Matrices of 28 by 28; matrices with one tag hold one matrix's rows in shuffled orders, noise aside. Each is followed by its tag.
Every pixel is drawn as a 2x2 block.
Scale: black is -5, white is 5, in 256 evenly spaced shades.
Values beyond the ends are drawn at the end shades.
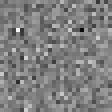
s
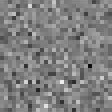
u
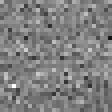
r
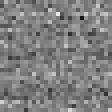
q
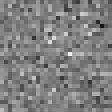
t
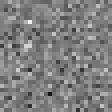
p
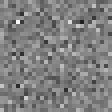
s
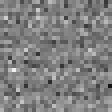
r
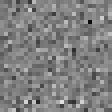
u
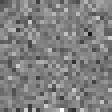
u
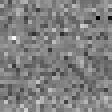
r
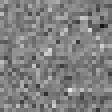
t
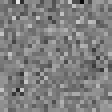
s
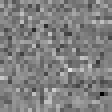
t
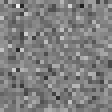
s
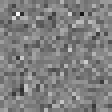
s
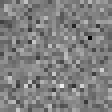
u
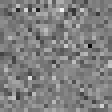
u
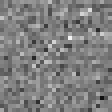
t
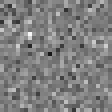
p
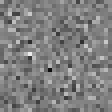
p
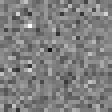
p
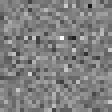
u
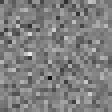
p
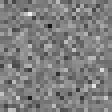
p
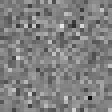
u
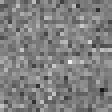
t
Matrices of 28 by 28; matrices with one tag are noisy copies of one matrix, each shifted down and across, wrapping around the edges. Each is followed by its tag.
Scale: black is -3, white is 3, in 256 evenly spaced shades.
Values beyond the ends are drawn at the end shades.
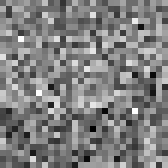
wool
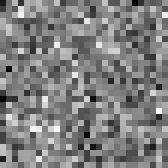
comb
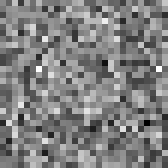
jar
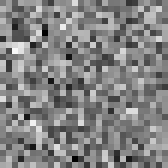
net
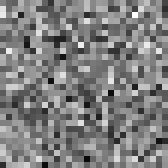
jar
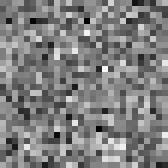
comb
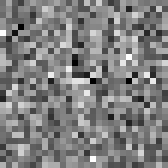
net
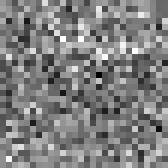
wool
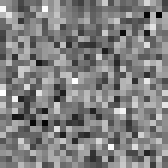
comb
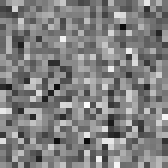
net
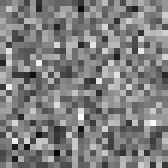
jar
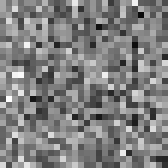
comb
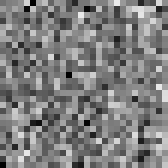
net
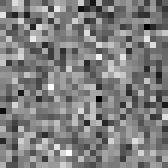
comb
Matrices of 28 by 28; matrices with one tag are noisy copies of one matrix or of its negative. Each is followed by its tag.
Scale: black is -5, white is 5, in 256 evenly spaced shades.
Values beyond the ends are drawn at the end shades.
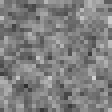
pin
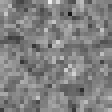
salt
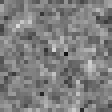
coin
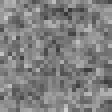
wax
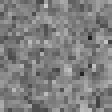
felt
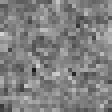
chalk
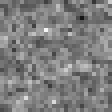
chalk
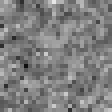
salt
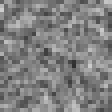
coin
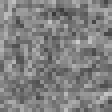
wax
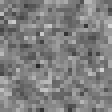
pin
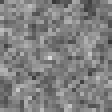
pin
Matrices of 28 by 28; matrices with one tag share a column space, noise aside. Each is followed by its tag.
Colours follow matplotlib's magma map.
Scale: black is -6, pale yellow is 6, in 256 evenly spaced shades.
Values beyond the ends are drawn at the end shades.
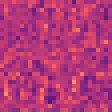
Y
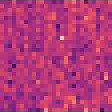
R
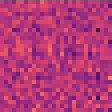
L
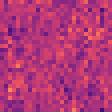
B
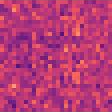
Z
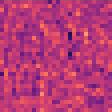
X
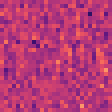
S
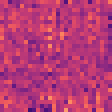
R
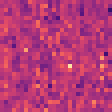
Z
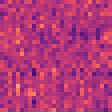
X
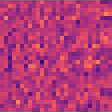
Z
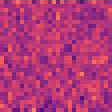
R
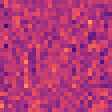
S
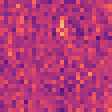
B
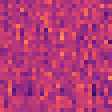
X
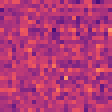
B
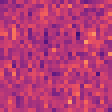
X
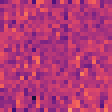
R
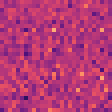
L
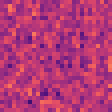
Z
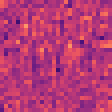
S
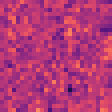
B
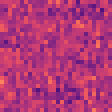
Y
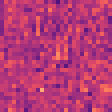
B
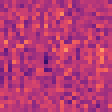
S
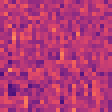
X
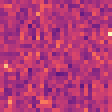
X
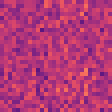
L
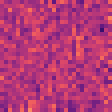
B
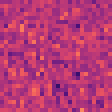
X
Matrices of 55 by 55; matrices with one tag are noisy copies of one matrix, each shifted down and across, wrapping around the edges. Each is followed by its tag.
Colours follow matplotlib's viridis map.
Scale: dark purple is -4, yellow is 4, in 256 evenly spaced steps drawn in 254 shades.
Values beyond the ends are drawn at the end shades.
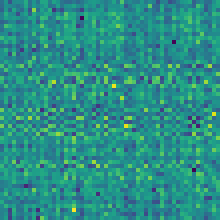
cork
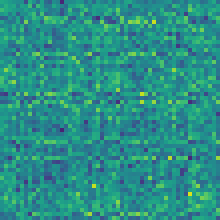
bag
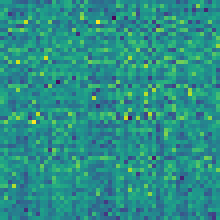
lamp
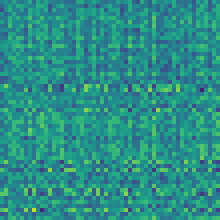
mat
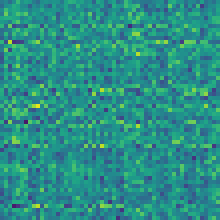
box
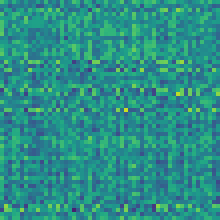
mat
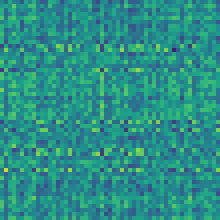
mat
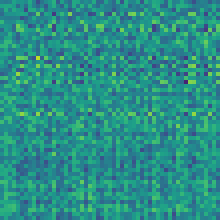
cork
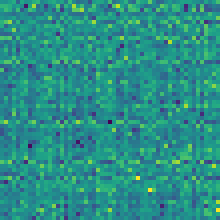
box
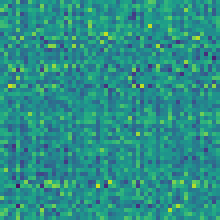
mat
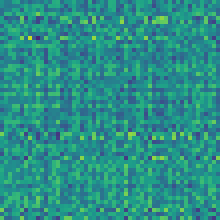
mat
